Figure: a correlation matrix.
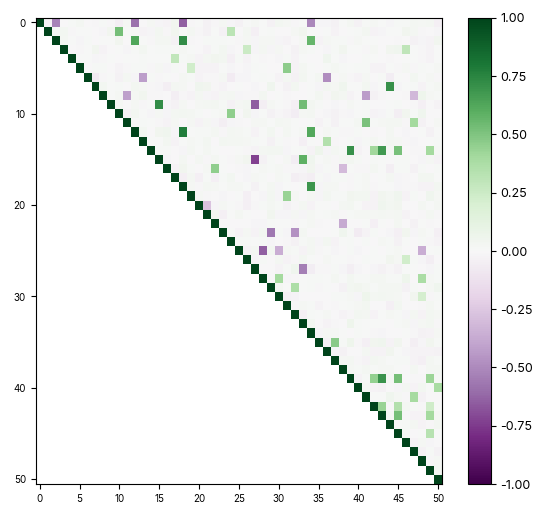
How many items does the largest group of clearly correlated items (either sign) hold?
6
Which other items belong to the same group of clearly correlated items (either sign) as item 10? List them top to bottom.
1, 24
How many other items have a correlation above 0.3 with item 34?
3
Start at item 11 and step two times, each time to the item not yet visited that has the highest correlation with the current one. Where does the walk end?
47
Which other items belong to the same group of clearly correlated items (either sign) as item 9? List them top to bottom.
15, 27, 33
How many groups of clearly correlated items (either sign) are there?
16
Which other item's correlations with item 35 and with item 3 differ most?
37
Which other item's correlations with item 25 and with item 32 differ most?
28
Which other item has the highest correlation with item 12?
18
